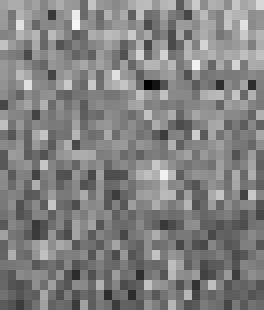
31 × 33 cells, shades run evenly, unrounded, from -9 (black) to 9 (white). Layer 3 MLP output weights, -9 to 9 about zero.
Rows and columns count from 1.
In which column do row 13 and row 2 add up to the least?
24
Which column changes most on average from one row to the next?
19
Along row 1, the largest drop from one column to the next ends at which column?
23
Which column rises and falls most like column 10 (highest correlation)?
3
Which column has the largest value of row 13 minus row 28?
10
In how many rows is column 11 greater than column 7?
13
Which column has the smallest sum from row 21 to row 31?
30
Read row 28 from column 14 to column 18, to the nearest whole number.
-2 2 -1 -1 -6
